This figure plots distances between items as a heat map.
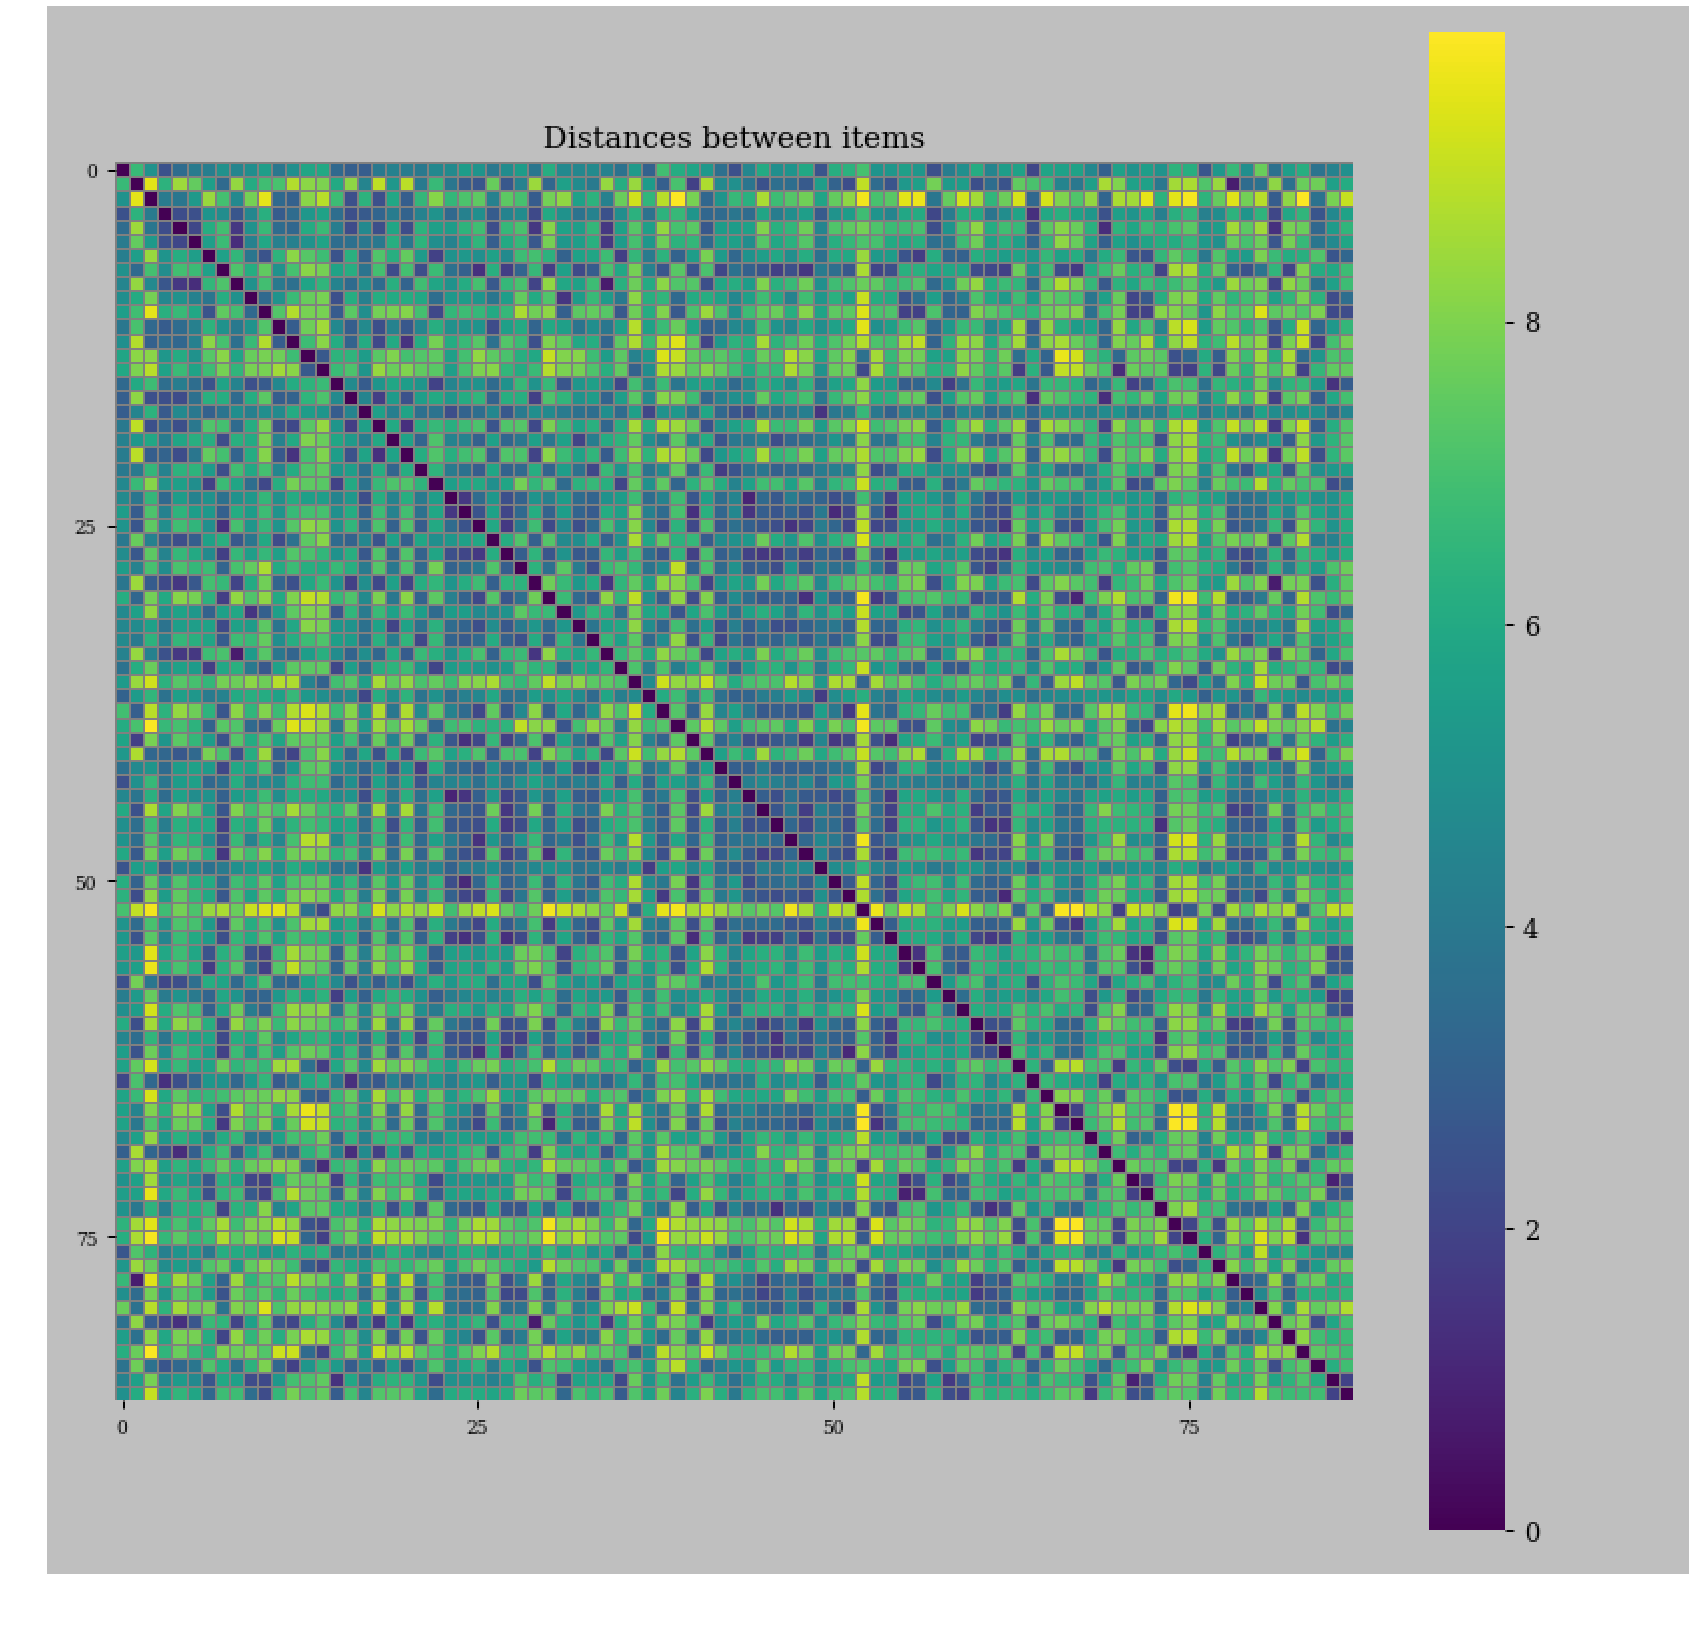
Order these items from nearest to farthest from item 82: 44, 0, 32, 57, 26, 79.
79, 32, 44, 0, 57, 26
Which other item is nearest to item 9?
31
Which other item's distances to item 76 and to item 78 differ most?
1
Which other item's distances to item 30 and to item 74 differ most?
67
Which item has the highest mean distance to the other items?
52
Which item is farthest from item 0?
80
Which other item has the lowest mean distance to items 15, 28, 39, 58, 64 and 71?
85
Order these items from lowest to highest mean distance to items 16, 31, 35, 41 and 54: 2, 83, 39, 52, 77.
2, 39, 77, 83, 52
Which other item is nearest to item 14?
70
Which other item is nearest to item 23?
44
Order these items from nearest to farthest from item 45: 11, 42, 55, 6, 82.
82, 42, 6, 55, 11
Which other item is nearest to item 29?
81
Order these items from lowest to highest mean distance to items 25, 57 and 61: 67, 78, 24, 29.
24, 67, 78, 29
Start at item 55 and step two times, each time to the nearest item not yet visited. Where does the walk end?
56
